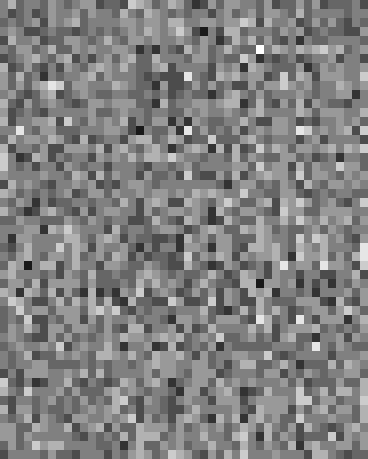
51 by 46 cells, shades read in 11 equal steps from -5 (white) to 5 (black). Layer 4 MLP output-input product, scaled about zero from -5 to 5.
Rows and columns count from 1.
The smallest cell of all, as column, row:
33, 6
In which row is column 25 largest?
1
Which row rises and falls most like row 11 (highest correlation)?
30
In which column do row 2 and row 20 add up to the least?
38
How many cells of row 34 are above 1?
14
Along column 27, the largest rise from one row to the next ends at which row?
17
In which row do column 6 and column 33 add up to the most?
32
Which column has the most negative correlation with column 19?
43
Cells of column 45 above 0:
17
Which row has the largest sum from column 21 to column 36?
39
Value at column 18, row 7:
1
